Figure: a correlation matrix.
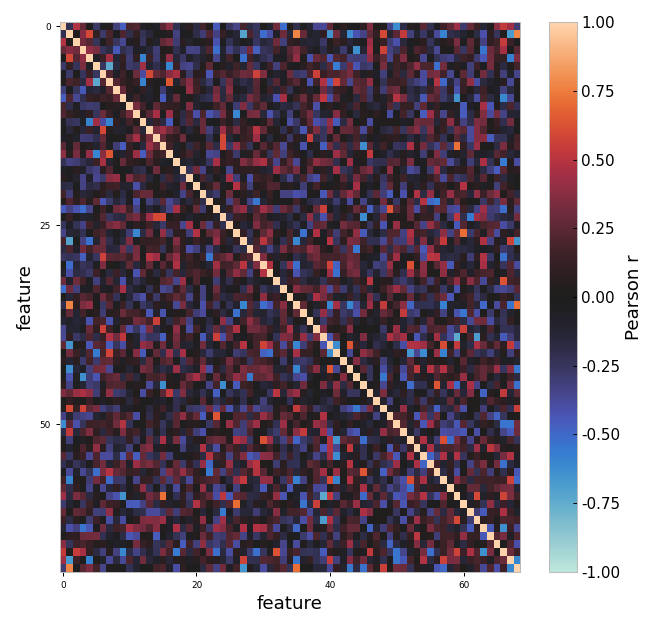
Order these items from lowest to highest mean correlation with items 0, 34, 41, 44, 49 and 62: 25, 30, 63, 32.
25, 63, 30, 32
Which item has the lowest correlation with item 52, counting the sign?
41
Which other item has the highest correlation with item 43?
40
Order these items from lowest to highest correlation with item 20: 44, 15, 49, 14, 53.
53, 14, 15, 49, 44
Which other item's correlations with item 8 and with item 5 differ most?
7
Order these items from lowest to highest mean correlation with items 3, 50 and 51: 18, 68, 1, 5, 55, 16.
18, 16, 55, 5, 68, 1
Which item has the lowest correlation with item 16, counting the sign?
5
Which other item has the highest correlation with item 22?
54
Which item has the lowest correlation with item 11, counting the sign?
26
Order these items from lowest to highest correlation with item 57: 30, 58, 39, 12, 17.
39, 58, 12, 17, 30
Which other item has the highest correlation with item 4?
1
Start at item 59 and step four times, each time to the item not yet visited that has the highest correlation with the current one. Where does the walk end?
37
